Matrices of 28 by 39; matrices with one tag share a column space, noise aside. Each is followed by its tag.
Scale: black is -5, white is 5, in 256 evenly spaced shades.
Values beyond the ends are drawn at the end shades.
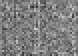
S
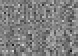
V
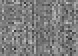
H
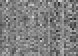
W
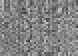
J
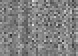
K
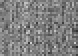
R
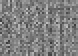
J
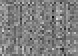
H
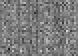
H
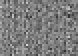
S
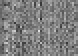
R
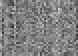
J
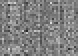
H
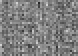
R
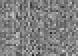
S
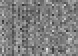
H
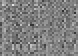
K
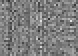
W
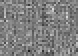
V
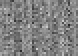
J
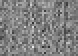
R
